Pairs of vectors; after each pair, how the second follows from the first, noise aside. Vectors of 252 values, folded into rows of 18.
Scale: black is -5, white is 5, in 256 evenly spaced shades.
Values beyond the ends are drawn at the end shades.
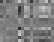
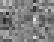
wrapped around, negated.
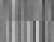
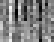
reversed, negated, scaled up.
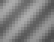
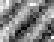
reversed, negated, scaled up.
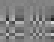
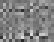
wrapped around, negated.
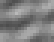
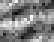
negated, scaled up.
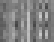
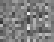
sign-scrambled.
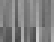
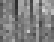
reversed, negated.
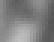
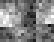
wrapped around, scaled up.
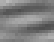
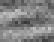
reversed, negated.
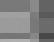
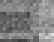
negated.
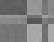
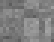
wrapped around, shrunk.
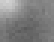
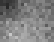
negated.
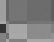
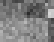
reversed, negated.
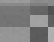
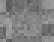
wrapped around, negated, shrunk.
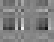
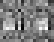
negated, scaled up.
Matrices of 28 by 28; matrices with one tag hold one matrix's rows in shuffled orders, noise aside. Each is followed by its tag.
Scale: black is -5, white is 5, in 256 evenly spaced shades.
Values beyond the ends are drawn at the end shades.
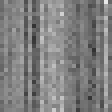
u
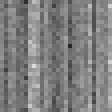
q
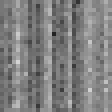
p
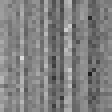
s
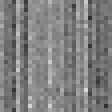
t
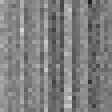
s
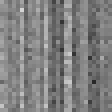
s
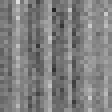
p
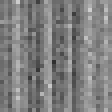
p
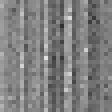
s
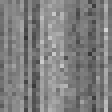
u
